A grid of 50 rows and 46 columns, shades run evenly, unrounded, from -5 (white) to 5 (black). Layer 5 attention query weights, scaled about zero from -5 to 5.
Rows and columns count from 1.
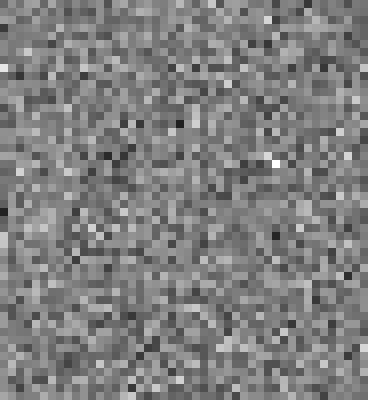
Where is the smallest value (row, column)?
21, 35
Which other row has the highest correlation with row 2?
23
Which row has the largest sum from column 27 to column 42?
25
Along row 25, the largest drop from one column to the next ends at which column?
43
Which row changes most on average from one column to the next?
9
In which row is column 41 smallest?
46
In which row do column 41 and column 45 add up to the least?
13
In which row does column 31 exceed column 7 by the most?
36
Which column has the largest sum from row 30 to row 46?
18
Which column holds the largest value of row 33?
10
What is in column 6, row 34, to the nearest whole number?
-2
